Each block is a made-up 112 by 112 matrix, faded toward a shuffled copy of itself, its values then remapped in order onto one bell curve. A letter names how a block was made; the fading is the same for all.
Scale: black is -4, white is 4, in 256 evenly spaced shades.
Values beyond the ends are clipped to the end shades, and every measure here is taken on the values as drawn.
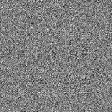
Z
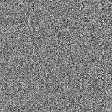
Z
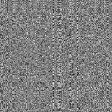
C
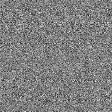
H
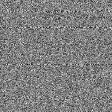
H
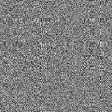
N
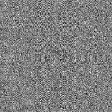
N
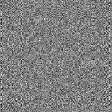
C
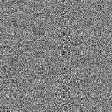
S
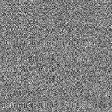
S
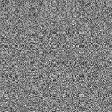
S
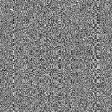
C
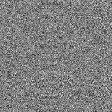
Z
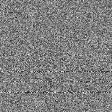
H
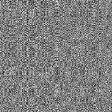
C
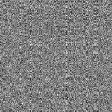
N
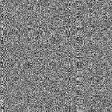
N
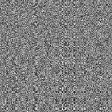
C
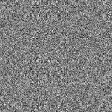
Z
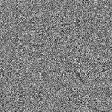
Z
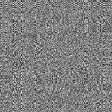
C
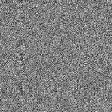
Z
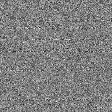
H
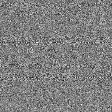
H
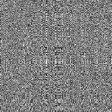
N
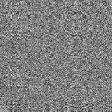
S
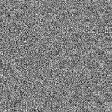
Z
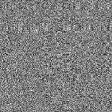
Z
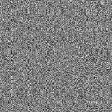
N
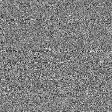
H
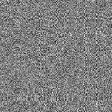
N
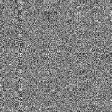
N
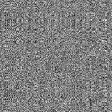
S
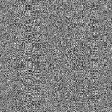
N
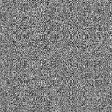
N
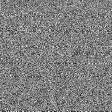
H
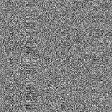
S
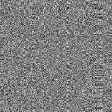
N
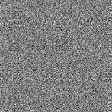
Z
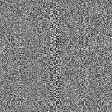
N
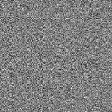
S
